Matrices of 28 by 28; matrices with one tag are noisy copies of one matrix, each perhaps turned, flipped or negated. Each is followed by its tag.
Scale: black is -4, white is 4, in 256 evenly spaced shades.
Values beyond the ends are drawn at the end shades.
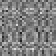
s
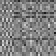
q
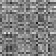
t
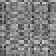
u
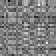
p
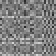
q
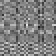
q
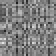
p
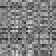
p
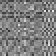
q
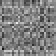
u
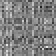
t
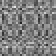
s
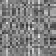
p
